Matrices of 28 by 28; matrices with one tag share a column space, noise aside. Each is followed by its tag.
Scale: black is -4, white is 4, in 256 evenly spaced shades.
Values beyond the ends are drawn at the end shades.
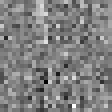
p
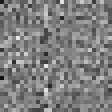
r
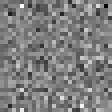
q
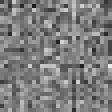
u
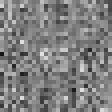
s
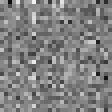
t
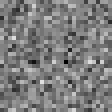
r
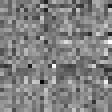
u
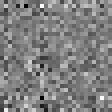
q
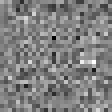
r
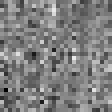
s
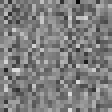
r
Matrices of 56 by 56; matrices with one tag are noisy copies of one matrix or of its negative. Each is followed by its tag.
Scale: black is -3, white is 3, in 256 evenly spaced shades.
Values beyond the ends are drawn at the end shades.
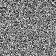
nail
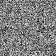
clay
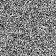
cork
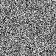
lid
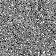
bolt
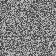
nail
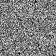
clay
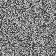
bolt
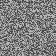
clay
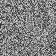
bolt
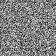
clay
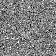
nail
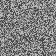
cork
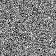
cork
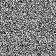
clay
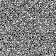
clay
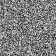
lid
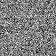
clay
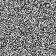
cork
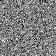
cork
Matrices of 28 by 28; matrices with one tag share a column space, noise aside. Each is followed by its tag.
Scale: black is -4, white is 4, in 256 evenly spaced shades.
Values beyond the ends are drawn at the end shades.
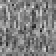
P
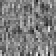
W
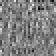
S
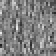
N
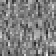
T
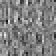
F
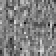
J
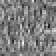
P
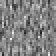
W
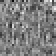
S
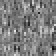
W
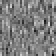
W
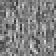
N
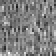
W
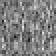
N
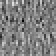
F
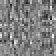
F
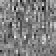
S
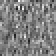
S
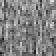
J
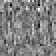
S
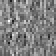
F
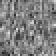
T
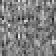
F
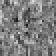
F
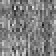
J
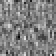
T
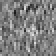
P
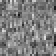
T
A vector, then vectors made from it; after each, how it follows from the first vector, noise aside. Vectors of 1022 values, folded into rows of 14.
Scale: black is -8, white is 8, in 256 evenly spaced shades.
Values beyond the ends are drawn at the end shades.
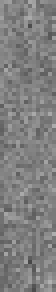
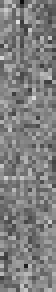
reversed, scaled up.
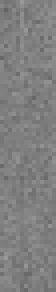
reversed, negated, shrunk.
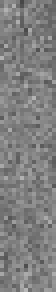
reversed.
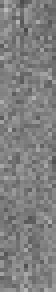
reversed.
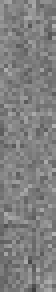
copied.
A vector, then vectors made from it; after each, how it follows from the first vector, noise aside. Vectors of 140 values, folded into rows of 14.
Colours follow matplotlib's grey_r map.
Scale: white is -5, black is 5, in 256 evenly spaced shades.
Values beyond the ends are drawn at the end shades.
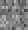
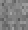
reversed, shrunk.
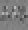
wrapped around, partly zeroed.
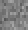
wrapped around, shrunk.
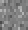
wrapped around, partly zeroed.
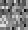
scaled up.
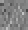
wrapped around, negated, partly zeroed.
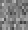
reversed, negated.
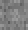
wrapped around, shrunk.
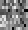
scaled up.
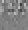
wrapped around, negated, partly zeroed.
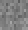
wrapped around, shrunk.
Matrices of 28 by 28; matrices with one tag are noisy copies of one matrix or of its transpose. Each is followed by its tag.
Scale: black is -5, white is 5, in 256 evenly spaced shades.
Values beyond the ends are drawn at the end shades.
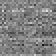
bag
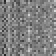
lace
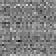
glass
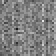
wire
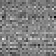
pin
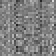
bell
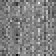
pin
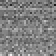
lace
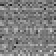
lace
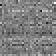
bag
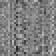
bell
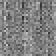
glass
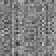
wire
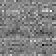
bag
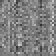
bell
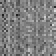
lace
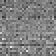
pin
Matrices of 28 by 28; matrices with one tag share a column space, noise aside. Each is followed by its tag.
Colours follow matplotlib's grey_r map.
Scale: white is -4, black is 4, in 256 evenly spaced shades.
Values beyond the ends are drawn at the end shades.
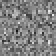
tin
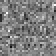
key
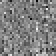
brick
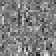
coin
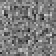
tin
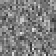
coin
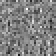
brick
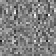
tin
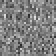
key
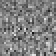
coin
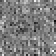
brick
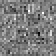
tin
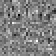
tin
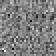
key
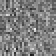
coin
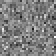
key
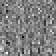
brick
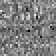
key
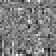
brick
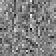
key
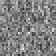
coin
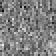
coin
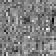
coin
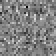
tin
